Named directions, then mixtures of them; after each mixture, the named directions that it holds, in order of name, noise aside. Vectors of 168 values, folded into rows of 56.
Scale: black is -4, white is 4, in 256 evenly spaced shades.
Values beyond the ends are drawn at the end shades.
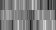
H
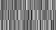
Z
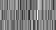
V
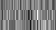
H, V, Z.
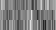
H, Z.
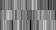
H.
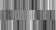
H.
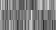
H, V, Z.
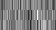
H, V, Z.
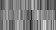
H, Z.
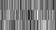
H, V, Z.
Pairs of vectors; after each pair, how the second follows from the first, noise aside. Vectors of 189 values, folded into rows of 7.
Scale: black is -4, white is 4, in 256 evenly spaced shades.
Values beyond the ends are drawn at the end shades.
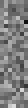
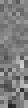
negated, partly zeroed.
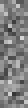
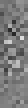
partly zeroed.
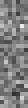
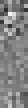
reversed, negated, partly zeroed.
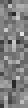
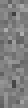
shrunk.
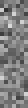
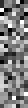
scaled up.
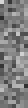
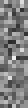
shuffled.
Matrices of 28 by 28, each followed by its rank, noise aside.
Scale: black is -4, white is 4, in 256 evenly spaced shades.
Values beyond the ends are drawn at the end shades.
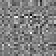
three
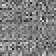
five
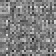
five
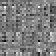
four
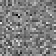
four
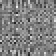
three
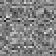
five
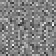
six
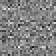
six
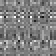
two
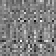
four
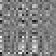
two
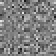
six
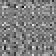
four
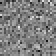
six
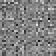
five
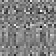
four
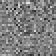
six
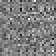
four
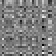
two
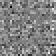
six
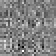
three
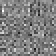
five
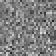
five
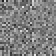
five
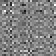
three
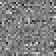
six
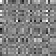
two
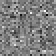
six
